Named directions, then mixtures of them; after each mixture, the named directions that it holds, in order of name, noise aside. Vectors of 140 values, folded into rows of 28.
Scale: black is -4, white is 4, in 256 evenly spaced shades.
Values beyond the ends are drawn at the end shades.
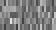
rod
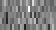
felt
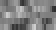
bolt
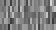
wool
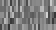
wool.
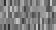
rod, wool.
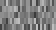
felt, rod, wool.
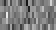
bolt, felt, wool.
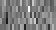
felt.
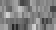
bolt.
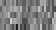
bolt, rod.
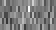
felt, rod.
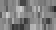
bolt.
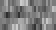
bolt.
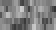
bolt.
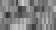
bolt.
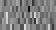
felt.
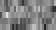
bolt.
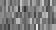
felt, rod, wool.
